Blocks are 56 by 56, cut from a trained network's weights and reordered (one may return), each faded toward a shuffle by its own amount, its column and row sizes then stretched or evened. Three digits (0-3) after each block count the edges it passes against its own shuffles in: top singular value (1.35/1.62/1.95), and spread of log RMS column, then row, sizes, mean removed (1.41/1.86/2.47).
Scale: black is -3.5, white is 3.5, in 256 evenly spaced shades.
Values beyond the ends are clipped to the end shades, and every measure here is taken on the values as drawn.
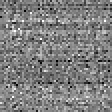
2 1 1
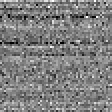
3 0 2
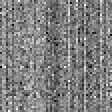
3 1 1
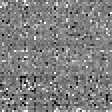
1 1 2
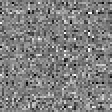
2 2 3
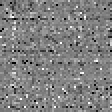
1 0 2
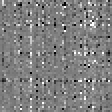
2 3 2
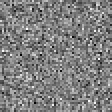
0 1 0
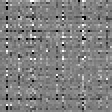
3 3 2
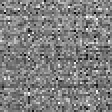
2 2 0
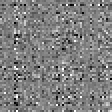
0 3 3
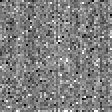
1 0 0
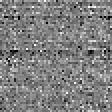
2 1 1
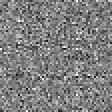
1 2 1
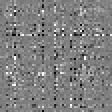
1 3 3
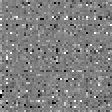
0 2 3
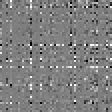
2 3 3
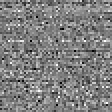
1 0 2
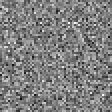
2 0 0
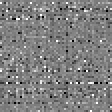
1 0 3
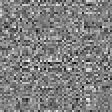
3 1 3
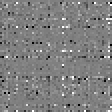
1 2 3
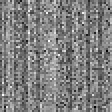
3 0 0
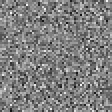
1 1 0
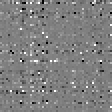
1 2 3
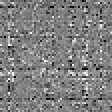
2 2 1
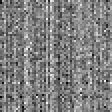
3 1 1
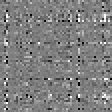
3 3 3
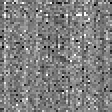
2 1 1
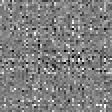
1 2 2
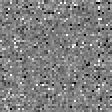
0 0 1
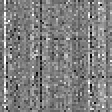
3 3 0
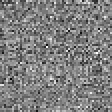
2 0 2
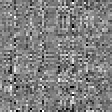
3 3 1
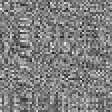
3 0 1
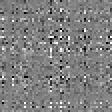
2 3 3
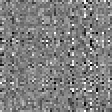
2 3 2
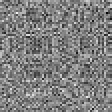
3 0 0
